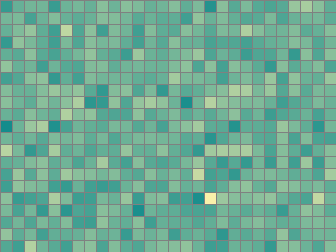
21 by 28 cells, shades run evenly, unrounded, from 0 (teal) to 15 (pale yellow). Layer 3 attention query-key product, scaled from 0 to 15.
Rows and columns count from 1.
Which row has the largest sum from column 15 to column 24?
8
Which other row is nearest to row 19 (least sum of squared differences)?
2
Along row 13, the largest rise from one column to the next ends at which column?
18
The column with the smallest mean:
23
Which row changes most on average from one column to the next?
17
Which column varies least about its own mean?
22
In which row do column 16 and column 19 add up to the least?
20
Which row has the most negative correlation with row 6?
15
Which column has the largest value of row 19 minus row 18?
12
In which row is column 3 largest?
21
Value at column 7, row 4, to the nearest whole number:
4
